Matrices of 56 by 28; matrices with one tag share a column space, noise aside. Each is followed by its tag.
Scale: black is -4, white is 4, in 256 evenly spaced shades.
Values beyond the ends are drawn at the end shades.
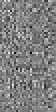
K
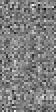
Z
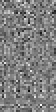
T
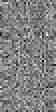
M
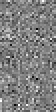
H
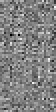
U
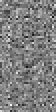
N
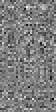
U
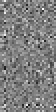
N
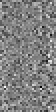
M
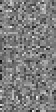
Z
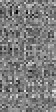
T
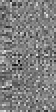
M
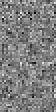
T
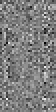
U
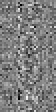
Z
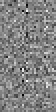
K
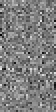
K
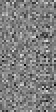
M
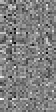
U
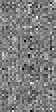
Z
